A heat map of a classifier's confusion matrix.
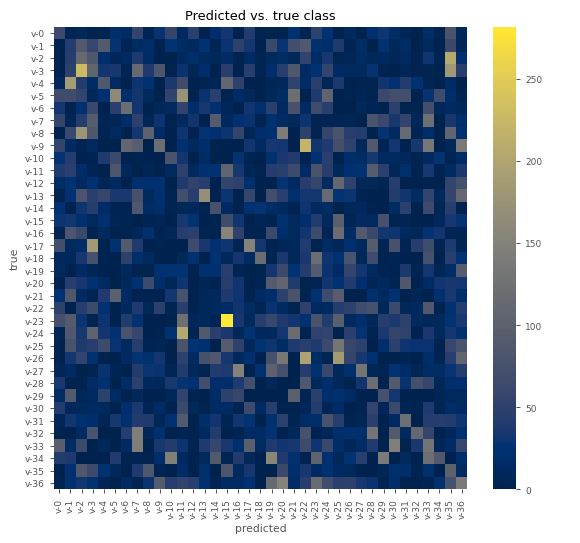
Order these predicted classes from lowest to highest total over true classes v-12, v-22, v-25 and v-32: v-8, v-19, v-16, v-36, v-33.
v-8, v-19, v-16, v-33, v-36
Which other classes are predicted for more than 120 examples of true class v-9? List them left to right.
v-22, v-33, v-36
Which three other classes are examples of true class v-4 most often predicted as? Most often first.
v-1, v-15, v-11
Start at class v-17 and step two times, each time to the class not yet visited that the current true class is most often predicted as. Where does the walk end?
v-2
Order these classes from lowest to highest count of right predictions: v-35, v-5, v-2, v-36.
v-35, v-2, v-36, v-5
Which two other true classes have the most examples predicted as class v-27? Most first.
v-16, v-22
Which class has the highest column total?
v-11
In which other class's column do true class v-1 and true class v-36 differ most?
v-20
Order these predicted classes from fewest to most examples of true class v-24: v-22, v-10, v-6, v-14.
v-22, v-10, v-14, v-6
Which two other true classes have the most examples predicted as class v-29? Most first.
v-34, v-15
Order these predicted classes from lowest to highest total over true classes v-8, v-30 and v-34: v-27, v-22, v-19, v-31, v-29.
v-22, v-27, v-31, v-29, v-19
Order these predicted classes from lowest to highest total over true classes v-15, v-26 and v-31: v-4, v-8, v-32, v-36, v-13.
v-32, v-4, v-8, v-13, v-36
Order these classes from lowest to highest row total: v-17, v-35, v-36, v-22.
v-35, v-22, v-17, v-36
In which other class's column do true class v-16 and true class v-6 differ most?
v-15
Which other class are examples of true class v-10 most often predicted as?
v-5
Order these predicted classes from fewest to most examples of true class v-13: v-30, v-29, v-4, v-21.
v-29, v-21, v-30, v-4
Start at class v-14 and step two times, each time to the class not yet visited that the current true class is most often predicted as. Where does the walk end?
v-33
